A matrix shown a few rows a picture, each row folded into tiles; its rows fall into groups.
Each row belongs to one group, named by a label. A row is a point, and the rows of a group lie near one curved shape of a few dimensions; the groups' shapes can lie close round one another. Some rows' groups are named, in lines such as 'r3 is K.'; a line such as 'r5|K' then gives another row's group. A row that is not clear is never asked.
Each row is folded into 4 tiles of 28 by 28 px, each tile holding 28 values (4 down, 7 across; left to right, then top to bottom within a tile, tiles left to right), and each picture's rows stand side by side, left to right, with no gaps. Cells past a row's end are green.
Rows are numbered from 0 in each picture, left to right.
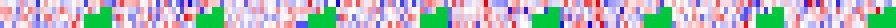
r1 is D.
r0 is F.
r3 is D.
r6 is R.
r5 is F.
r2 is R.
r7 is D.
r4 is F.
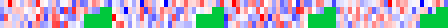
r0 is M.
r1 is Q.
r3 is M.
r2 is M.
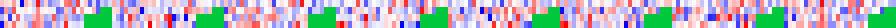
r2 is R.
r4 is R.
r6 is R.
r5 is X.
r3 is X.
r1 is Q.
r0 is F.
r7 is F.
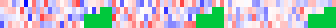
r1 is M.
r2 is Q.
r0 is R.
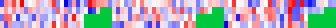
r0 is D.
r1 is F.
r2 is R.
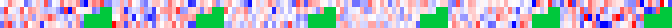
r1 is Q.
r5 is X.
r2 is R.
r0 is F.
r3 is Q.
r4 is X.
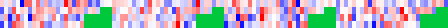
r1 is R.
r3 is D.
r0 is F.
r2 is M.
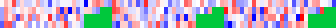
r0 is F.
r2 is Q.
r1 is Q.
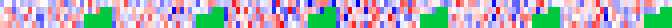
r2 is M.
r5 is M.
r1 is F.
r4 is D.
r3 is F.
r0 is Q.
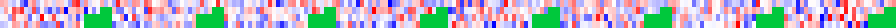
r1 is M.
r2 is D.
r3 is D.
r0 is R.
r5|M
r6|R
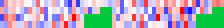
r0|D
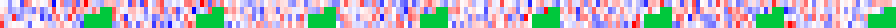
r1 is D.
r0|R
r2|Q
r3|D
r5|F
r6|D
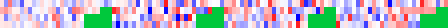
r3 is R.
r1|Q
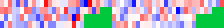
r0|R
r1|Q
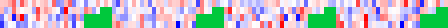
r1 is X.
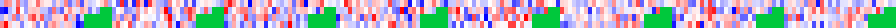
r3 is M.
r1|Q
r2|R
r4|Q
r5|Q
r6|F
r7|D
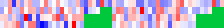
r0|X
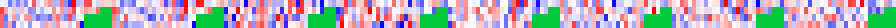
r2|F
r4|R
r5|D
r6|M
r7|R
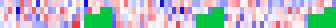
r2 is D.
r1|F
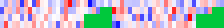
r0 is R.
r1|Q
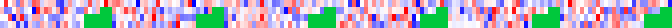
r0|M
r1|R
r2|F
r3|X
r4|R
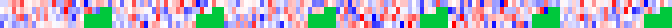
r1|M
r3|X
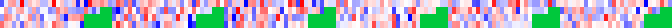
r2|F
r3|Q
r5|M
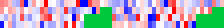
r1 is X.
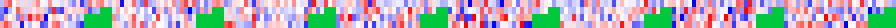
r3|D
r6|F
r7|R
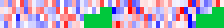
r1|X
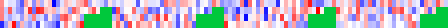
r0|D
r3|D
